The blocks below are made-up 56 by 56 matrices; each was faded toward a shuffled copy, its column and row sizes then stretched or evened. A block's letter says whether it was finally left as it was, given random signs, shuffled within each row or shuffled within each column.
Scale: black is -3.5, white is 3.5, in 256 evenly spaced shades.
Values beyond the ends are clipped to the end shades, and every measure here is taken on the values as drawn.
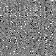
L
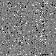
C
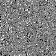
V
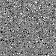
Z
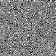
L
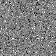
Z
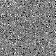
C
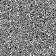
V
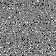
Z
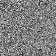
C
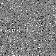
C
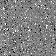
C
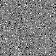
C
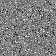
Z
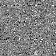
C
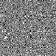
L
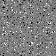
C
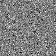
V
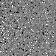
V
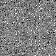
V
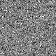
Z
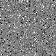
V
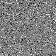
Z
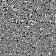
Z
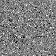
Z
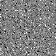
C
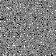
C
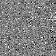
L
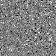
V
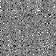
L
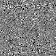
C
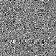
L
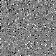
C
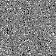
C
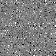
L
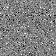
Z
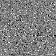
Z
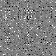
L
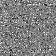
Z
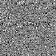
L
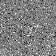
Z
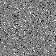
V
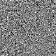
C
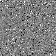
Z
